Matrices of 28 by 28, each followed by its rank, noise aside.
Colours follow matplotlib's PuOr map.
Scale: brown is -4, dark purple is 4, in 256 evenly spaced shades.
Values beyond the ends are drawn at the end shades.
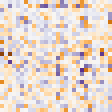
five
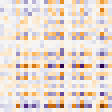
one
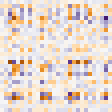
two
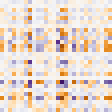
two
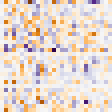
four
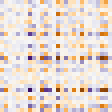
one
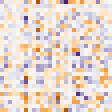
five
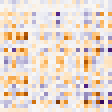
three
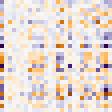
two
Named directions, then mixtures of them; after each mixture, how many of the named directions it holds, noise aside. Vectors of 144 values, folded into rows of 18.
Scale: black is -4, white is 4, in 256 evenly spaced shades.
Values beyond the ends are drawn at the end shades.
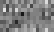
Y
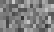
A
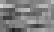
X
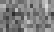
three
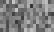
two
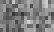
three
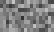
two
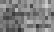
three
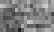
three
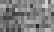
three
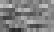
one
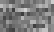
three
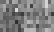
three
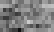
two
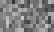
one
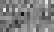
one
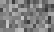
one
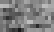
two
